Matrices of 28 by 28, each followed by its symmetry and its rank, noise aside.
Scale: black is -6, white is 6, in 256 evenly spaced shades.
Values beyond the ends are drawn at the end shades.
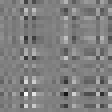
no symmetry, rank one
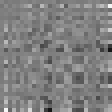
symmetric, rank three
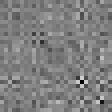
symmetric, rank three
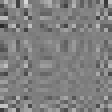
antisymmetric, rank two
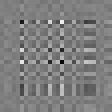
symmetric, rank one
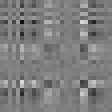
symmetric, rank one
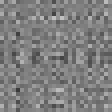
no symmetry, rank three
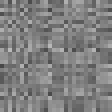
antisymmetric, rank two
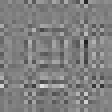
antisymmetric, rank two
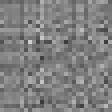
no symmetry, rank three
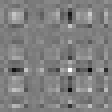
symmetric, rank one
